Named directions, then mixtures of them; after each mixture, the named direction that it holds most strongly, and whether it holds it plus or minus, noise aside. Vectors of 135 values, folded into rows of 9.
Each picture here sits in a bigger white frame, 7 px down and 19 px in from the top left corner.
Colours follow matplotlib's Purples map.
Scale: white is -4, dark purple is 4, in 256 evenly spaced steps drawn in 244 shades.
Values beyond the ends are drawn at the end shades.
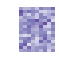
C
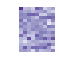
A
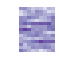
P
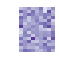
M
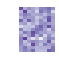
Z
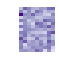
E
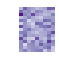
E, plus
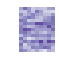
P, plus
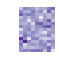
E, plus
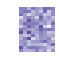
M, minus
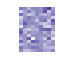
M, minus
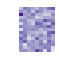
E, plus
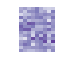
Z, minus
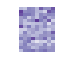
P, minus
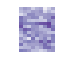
P, plus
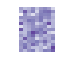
E, minus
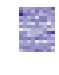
P, minus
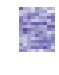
P, plus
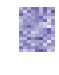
Z, minus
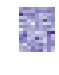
E, plus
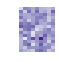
Z, minus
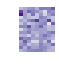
C, plus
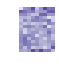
A, minus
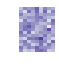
Z, minus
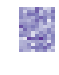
Z, minus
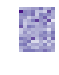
M, plus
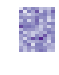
Z, minus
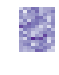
Z, minus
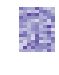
C, minus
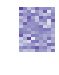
M, minus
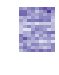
P, minus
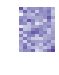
Z, plus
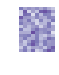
C, minus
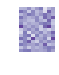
M, plus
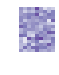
A, plus
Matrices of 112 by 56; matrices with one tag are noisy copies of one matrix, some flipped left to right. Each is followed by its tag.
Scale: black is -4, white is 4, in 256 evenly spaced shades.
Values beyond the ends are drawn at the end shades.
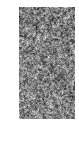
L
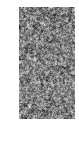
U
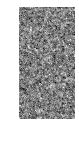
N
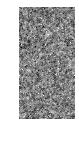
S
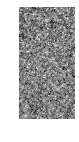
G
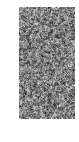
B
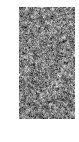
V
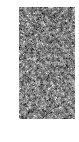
U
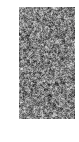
B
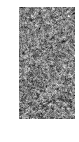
V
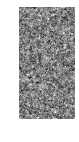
N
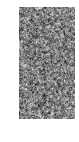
B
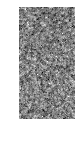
U
